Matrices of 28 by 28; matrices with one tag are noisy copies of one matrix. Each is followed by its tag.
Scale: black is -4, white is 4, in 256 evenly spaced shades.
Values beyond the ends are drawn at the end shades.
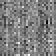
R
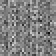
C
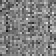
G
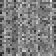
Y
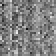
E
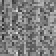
E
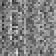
E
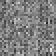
R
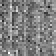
E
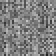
R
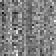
E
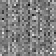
C
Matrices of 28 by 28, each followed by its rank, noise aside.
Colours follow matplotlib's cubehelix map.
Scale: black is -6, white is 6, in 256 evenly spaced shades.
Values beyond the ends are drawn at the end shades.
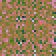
three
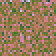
four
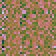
three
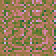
two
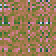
two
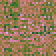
five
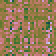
three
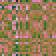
two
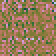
five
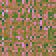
five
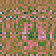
three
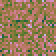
three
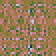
four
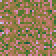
six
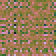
two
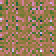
three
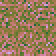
six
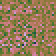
five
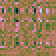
two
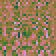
three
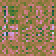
two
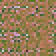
three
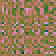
three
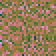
five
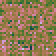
five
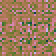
four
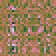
three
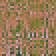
four
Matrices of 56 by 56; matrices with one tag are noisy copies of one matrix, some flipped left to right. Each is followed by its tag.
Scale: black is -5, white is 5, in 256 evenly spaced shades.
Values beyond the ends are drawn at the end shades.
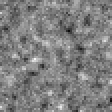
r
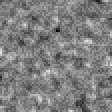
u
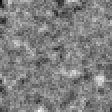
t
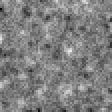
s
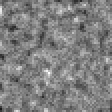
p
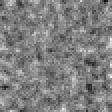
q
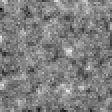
s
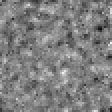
p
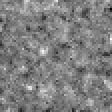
s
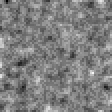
q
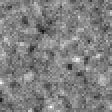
r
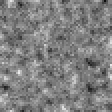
q
